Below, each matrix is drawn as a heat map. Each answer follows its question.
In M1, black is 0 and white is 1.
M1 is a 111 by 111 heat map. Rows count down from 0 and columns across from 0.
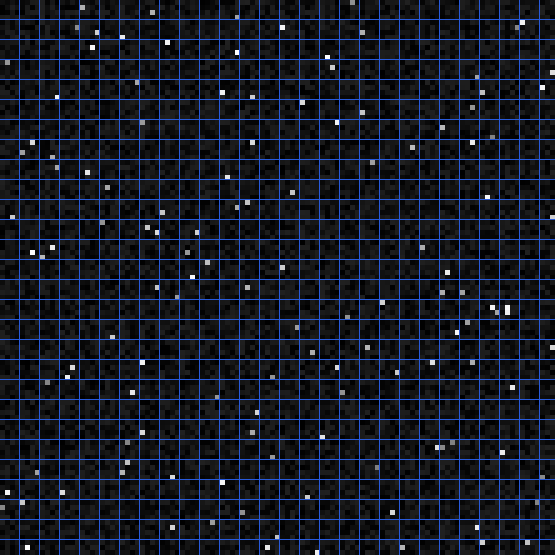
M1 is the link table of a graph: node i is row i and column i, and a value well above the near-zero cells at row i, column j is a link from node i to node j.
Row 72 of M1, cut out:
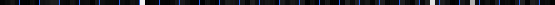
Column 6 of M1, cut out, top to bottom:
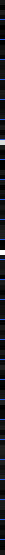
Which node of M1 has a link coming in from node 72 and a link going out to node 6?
node 28
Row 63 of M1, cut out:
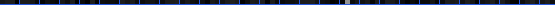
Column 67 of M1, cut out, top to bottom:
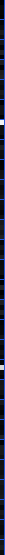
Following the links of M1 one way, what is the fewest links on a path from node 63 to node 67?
3
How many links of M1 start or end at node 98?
4
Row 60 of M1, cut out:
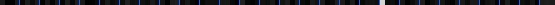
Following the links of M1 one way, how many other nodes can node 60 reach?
6
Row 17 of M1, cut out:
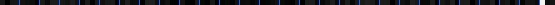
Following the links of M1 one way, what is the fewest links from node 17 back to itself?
4
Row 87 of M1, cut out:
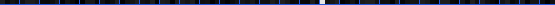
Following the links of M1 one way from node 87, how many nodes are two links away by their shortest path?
1
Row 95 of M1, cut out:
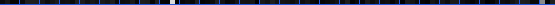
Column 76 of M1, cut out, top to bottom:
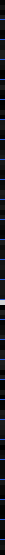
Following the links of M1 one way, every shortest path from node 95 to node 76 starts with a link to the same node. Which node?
node 108
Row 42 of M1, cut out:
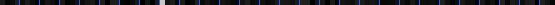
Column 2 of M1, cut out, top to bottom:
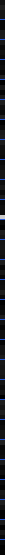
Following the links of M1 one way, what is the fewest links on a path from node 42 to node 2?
5
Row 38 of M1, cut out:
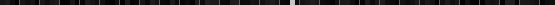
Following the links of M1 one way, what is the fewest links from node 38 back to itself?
7
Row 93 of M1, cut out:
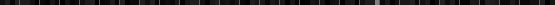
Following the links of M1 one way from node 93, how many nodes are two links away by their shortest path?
2
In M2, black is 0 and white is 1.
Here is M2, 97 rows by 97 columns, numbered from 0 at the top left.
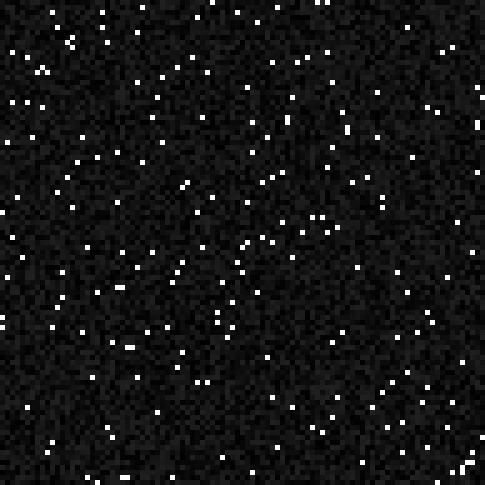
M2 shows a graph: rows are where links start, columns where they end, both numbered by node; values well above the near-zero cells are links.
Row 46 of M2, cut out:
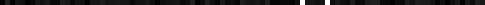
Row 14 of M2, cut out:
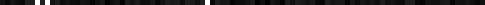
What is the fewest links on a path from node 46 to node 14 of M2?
7
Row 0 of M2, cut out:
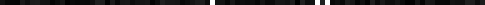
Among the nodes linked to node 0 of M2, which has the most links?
node 65
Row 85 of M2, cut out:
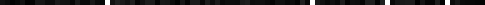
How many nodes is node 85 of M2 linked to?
4
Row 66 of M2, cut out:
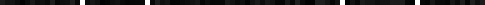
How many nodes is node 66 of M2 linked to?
4
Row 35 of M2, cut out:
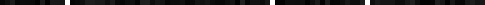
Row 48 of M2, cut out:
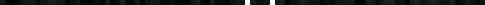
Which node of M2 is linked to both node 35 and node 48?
node 54
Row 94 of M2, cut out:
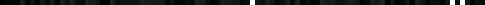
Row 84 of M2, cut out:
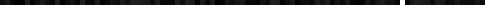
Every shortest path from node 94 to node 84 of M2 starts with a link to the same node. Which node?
node 90
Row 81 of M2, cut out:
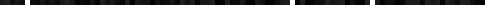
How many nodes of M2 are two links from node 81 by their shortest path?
4
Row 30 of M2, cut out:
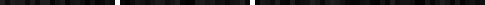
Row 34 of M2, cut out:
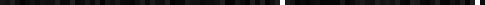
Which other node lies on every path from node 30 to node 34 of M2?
node 95
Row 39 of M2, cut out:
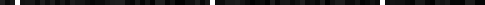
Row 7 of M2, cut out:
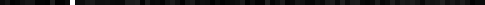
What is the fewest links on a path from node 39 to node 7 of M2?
4
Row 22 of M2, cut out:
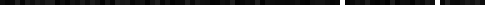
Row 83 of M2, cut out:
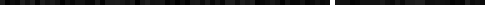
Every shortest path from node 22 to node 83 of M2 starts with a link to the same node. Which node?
node 68
